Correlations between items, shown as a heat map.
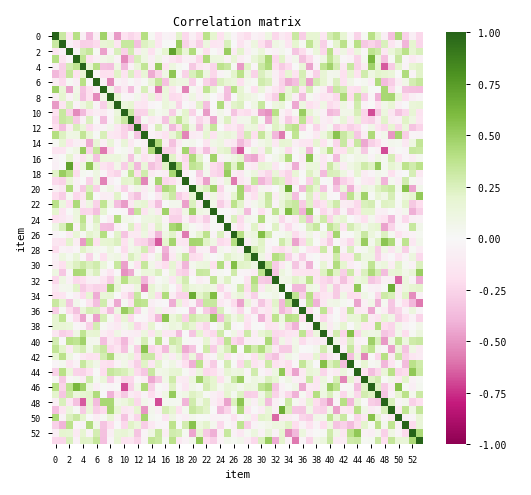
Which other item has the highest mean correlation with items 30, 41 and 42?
13
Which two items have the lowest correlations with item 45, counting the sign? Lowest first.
42, 14
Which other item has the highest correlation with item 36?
10
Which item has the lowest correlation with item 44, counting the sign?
35
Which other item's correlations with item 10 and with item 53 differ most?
31
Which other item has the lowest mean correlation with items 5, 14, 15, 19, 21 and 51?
7
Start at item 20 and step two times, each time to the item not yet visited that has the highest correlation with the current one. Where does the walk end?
23
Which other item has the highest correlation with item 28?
41
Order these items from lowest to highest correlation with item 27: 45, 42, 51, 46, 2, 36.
36, 42, 46, 2, 51, 45
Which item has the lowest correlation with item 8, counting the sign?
6
